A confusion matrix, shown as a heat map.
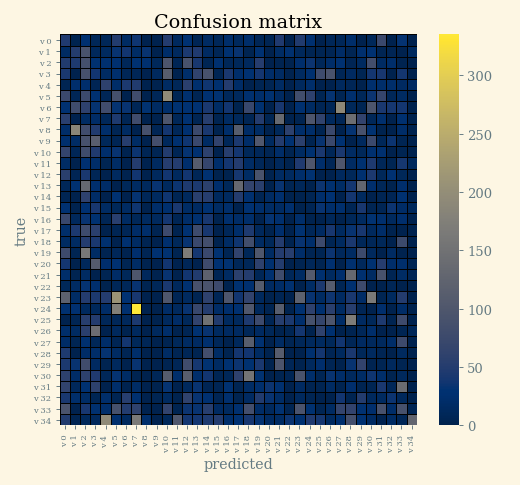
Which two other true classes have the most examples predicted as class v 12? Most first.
v 19, v 30
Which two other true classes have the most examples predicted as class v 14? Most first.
v 25, v 21
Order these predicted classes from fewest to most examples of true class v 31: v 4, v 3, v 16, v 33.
v 4, v 16, v 3, v 33
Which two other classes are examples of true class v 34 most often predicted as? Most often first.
v 4, v 7
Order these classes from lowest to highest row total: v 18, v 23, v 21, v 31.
v 31, v 18, v 21, v 23
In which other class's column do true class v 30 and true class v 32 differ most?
v 18
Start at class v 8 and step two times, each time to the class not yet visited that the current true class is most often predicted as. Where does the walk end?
v 2
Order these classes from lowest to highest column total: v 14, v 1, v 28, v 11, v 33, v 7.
v 11, v 1, v 33, v 28, v 7, v 14
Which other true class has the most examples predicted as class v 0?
v 23
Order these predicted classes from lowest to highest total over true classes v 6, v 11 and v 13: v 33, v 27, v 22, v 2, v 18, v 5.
v 22, v 5, v 33, v 18, v 2, v 27
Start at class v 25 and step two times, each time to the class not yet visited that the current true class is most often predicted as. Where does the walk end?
v 21
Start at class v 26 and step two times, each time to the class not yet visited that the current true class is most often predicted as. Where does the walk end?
v 10
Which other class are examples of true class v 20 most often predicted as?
v 3
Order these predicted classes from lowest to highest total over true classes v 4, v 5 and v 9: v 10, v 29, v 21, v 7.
v 29, v 21, v 7, v 10
